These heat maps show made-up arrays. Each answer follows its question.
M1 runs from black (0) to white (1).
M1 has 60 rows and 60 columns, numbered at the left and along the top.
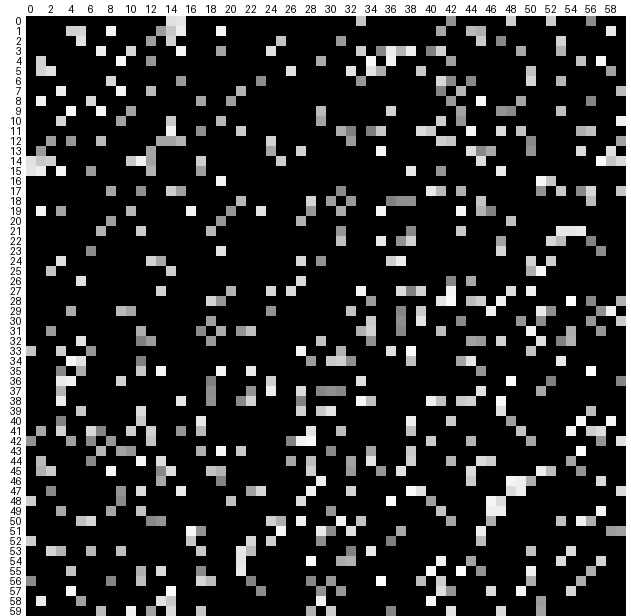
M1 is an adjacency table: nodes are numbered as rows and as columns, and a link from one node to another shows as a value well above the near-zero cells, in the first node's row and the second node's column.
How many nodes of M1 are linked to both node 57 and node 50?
3
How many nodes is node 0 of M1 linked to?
7
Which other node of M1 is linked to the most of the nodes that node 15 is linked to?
node 41
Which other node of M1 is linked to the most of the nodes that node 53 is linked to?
node 31
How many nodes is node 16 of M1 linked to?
3
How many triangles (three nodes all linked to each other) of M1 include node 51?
8
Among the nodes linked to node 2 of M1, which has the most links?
node 45
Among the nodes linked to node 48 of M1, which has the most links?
node 47
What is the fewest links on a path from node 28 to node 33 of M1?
3
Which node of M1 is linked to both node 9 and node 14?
node 10
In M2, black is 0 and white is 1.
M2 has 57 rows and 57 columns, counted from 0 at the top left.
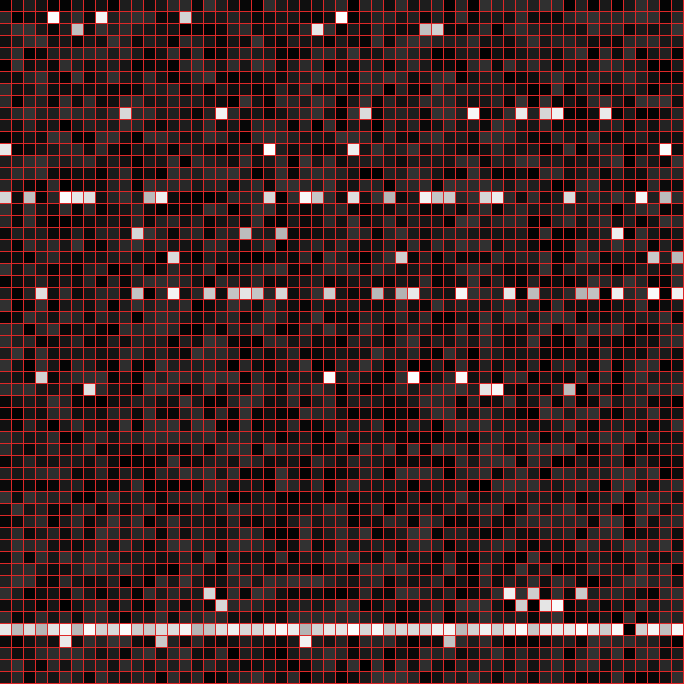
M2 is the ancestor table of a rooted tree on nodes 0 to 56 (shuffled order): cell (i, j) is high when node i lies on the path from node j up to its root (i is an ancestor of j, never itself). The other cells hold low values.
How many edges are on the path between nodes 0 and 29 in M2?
2
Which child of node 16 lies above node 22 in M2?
12
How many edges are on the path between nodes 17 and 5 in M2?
6
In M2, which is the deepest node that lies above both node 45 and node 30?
9
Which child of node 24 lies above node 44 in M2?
49
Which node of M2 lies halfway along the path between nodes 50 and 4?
52
